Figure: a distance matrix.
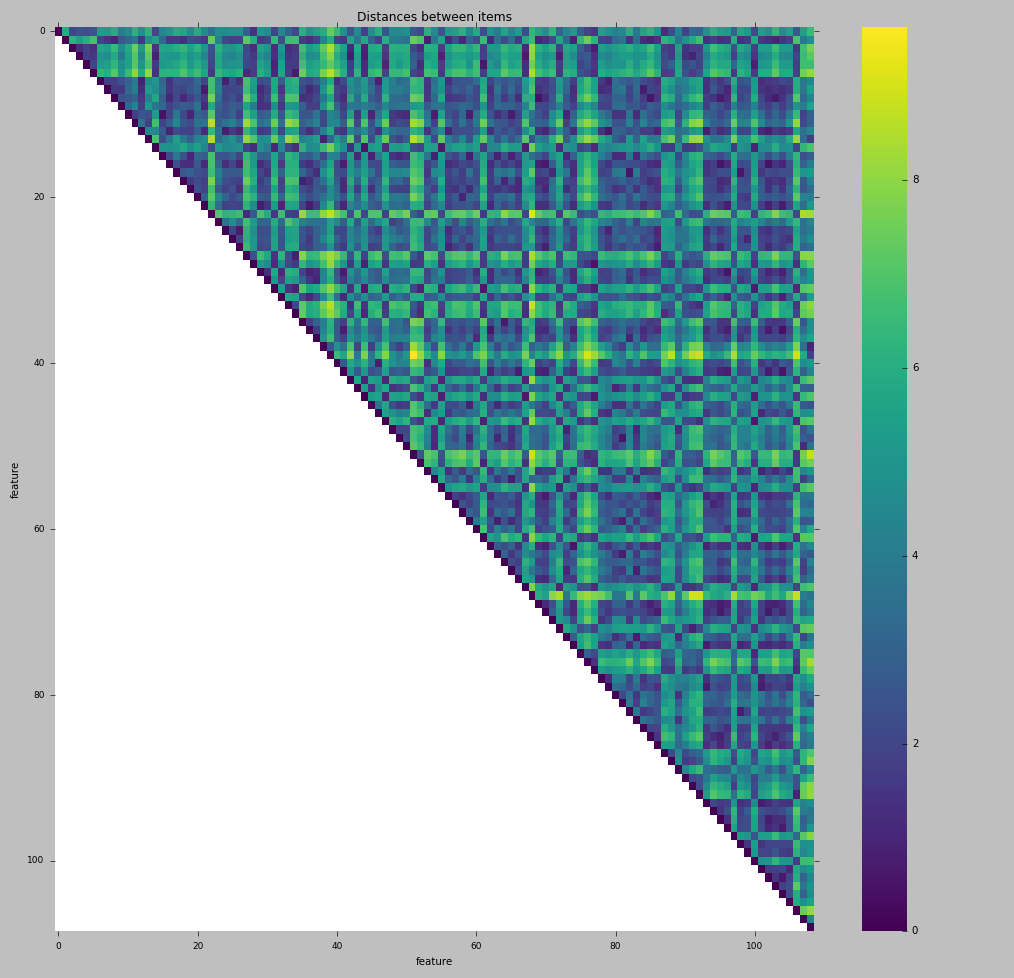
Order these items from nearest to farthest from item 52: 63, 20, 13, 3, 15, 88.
3, 88, 63, 15, 20, 13
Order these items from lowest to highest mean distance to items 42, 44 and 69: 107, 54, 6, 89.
6, 89, 54, 107
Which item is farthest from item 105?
68
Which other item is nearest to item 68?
13
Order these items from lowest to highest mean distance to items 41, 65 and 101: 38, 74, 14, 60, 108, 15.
74, 15, 60, 38, 108, 14
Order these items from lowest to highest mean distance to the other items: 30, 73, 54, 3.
30, 73, 54, 3
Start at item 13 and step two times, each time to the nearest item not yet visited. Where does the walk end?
108
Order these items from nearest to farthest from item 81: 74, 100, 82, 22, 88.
74, 82, 100, 88, 22
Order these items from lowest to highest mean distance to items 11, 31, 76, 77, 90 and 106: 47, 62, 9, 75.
47, 75, 9, 62
